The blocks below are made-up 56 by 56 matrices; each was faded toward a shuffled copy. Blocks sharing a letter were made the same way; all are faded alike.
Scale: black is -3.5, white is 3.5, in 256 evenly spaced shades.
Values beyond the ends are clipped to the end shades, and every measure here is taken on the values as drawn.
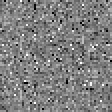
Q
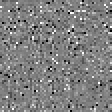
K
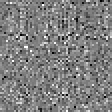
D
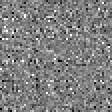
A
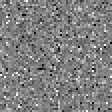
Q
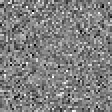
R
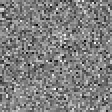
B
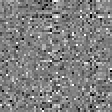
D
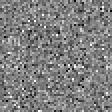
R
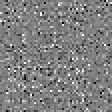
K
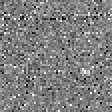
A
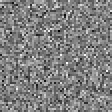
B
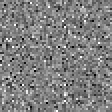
A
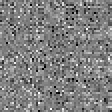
D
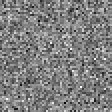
B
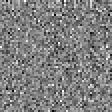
R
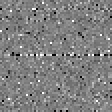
A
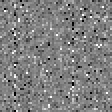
Q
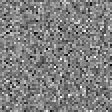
R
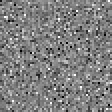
Q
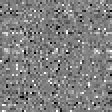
K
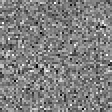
R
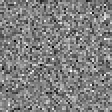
B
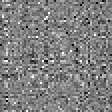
D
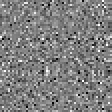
D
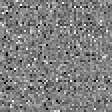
A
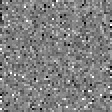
Q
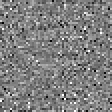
A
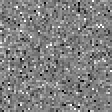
Q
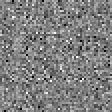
R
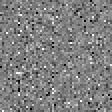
Q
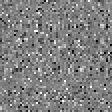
K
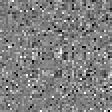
K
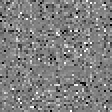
K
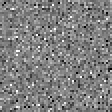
Q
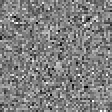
B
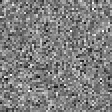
B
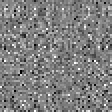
D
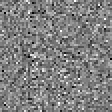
R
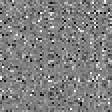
K
